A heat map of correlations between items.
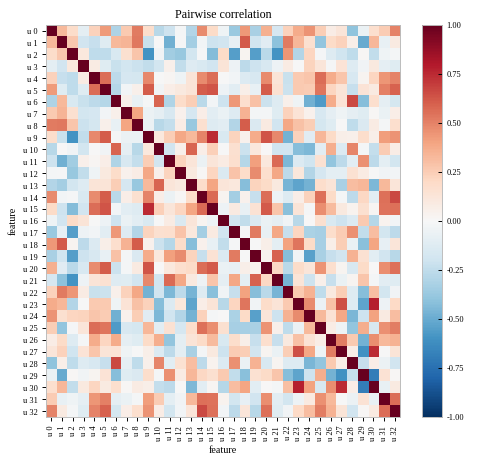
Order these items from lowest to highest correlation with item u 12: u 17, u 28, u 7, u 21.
u 7, u 28, u 17, u 21
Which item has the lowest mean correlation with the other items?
u 2
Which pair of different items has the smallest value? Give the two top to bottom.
u 29, u 30
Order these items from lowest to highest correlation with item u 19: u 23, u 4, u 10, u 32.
u 32, u 4, u 23, u 10
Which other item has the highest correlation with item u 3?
u 24
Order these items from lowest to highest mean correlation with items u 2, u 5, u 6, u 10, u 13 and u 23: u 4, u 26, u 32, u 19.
u 19, u 4, u 32, u 26
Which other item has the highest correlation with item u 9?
u 15
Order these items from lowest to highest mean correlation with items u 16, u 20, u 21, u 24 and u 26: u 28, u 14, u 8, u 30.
u 28, u 8, u 30, u 14
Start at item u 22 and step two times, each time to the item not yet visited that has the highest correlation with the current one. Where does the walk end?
u 18
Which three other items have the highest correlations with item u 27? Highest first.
u 30, u 23, u 26
